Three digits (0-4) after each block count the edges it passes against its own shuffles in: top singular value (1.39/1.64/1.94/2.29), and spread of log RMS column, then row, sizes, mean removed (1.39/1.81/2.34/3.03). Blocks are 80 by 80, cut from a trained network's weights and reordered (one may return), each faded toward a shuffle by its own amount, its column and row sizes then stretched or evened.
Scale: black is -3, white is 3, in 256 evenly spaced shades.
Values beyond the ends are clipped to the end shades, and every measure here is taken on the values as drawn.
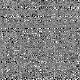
0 2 4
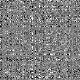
1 3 4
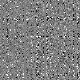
2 4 1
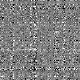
2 4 4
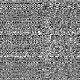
4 1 4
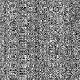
3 2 2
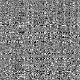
1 1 4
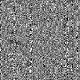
2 3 0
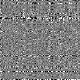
3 2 4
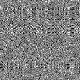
4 0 2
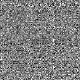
2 2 3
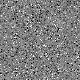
1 2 0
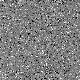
0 0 0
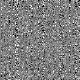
0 4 1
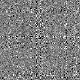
2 3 3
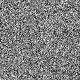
0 0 0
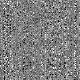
0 4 0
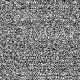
2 0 0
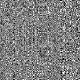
2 3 1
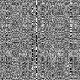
4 3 0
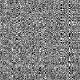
3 3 1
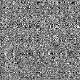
2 0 3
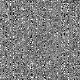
0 4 1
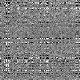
4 3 4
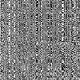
4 4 1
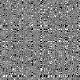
4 4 2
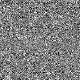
0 1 3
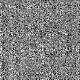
1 1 3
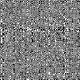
3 3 3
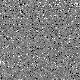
0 0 2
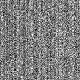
3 0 0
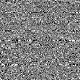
3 0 3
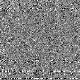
2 1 3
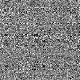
1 1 3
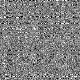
1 0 4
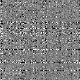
2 3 4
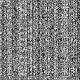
4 0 3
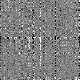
3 4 3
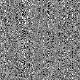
0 4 1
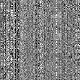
3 4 0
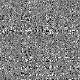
1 3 3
